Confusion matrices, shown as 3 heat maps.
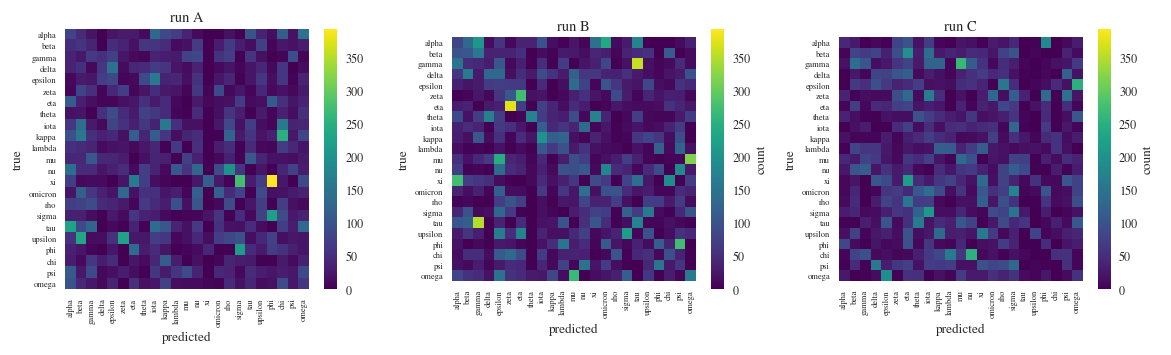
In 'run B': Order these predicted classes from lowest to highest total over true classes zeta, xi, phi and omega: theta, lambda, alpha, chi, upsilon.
theta, upsilon, lambda, chi, alpha
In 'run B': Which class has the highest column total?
epsilon
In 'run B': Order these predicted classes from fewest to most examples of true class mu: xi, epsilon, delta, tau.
xi, tau, delta, epsilon
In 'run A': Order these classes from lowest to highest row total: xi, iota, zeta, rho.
zeta, rho, iota, xi
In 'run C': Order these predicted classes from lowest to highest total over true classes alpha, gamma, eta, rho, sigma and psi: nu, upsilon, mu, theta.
upsilon, nu, theta, mu
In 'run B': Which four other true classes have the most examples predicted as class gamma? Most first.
tau, alpha, beta, kappa
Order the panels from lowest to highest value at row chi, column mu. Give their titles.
run A, run B, run C
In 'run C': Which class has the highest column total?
eta
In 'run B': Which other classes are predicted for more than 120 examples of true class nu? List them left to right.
epsilon, omicron, psi
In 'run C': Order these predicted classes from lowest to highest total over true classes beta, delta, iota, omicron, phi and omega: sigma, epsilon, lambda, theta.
lambda, theta, epsilon, sigma
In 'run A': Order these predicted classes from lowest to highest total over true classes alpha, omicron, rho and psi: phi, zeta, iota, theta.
phi, theta, zeta, iota
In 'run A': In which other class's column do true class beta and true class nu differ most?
rho
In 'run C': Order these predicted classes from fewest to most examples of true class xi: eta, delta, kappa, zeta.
zeta, kappa, delta, eta
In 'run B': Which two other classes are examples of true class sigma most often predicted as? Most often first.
upsilon, epsilon
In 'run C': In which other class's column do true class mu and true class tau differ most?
theta
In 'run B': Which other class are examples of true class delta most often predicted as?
beta
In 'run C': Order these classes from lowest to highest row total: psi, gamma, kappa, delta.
kappa, delta, psi, gamma
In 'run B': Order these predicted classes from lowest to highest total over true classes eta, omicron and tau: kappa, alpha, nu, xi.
kappa, xi, alpha, nu
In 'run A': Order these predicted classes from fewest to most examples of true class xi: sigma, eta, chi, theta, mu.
mu, chi, theta, eta, sigma
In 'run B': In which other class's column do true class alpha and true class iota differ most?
omicron
